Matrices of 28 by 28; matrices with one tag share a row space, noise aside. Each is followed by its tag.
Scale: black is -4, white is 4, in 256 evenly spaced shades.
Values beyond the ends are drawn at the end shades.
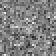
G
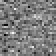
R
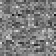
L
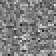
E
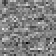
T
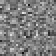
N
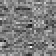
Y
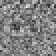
G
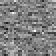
R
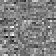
R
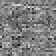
L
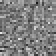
N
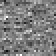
Y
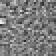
N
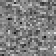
E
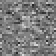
L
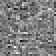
E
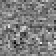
E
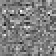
G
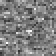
Y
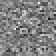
E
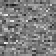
R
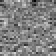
R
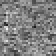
R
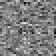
E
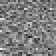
N
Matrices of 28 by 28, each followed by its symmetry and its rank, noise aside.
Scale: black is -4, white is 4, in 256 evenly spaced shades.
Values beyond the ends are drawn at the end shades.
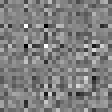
symmetric, rank three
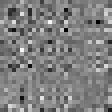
symmetric, rank three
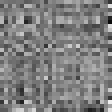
no symmetry, rank three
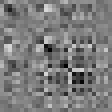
symmetric, rank three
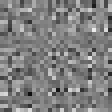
antisymmetric, rank four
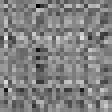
no symmetry, rank three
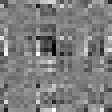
no symmetry, rank two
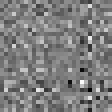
symmetric, rank four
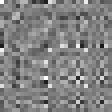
symmetric, rank three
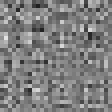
antisymmetric, rank four
